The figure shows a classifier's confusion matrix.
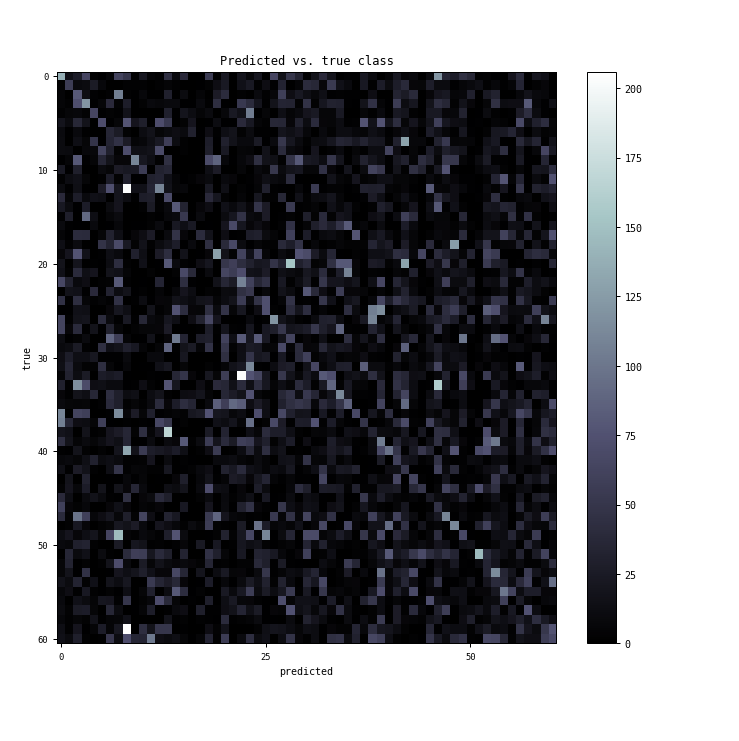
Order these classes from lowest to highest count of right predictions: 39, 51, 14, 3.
14, 39, 3, 51
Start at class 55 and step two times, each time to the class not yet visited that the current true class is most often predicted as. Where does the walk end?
60
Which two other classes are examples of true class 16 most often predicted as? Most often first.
35, 21
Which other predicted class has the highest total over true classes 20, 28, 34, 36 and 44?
7
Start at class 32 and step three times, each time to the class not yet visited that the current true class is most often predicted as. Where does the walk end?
42
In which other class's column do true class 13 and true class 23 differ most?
30
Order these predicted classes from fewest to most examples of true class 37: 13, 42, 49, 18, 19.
18, 19, 49, 13, 42
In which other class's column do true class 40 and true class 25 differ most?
8
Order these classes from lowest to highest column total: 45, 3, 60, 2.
45, 3, 60, 2
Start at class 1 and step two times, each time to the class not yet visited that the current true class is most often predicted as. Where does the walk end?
46
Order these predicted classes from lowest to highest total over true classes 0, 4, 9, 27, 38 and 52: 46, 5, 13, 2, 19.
5, 19, 2, 46, 13
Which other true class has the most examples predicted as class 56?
31
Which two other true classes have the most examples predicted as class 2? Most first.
33, 47
